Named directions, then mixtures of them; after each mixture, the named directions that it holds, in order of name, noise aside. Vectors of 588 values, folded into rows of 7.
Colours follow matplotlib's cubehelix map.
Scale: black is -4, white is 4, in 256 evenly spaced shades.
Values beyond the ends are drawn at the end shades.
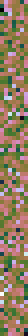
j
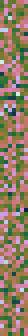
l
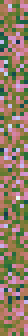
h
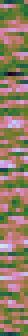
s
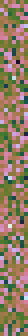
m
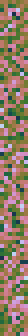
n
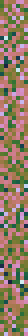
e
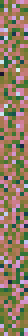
e, l.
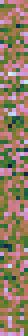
h, l, s.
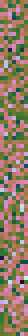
e, n.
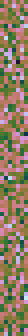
e, m.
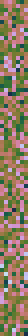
e, j, m.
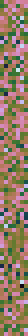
e, h.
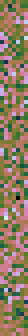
h.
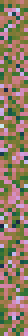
e, n.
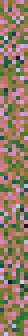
e.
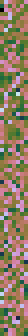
j, l, n.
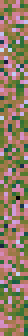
h, n.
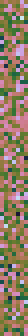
e, h.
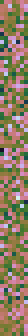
h.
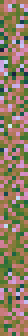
h.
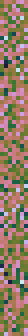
e.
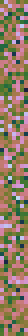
h, m.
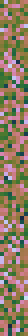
l, m.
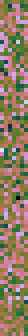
h.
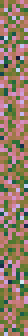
e.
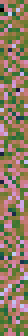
j, n.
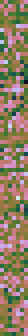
h, l, s.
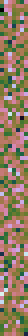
j, m.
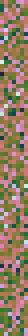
e, l, n.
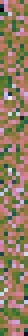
j.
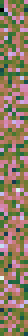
e, j, s.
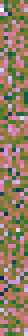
e, h, j.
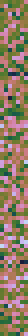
n, s.
